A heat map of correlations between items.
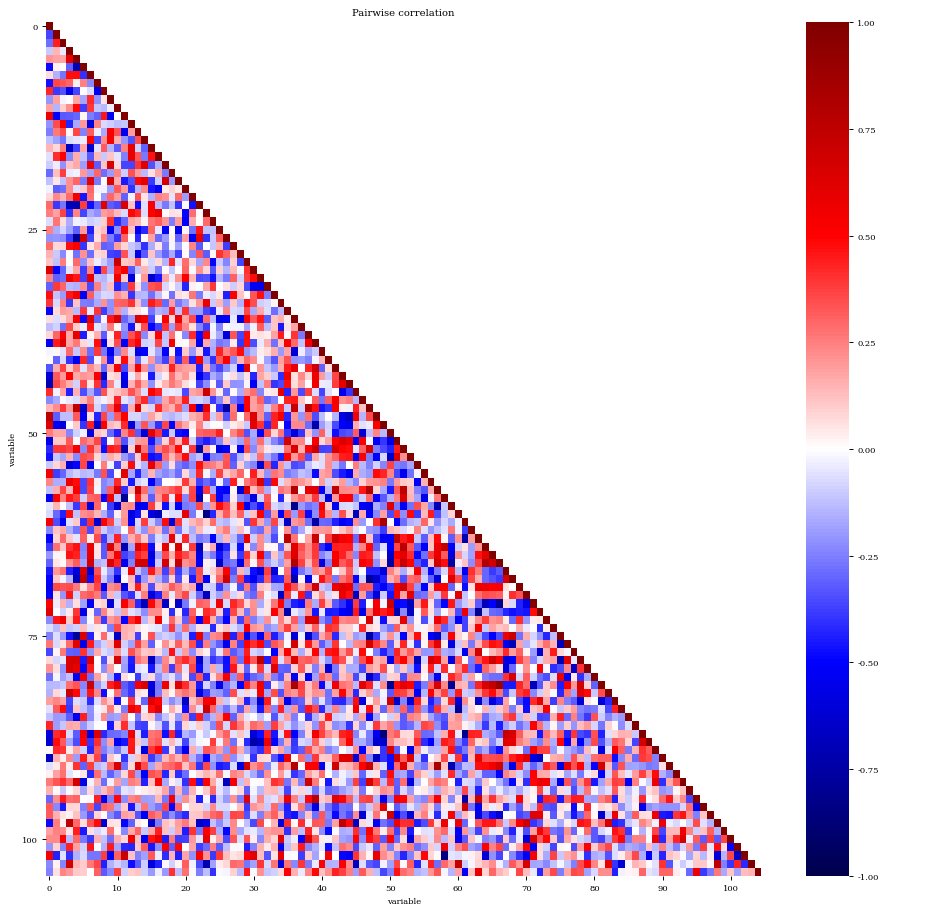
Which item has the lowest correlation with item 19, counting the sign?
71
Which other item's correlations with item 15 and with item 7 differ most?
98
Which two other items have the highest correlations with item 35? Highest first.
63, 51
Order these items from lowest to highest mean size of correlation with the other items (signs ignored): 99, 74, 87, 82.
74, 99, 82, 87
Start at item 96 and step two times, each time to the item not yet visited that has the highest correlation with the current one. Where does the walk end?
49
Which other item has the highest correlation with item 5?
68
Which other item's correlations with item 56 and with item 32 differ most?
31
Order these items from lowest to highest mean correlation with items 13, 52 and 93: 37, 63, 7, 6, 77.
37, 77, 7, 63, 6
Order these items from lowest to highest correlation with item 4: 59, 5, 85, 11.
5, 85, 59, 11
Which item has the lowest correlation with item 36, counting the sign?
59
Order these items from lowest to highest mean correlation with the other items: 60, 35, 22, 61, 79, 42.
22, 61, 60, 79, 35, 42
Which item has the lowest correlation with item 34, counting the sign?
70
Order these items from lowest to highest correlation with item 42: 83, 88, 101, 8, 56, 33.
83, 8, 33, 101, 88, 56
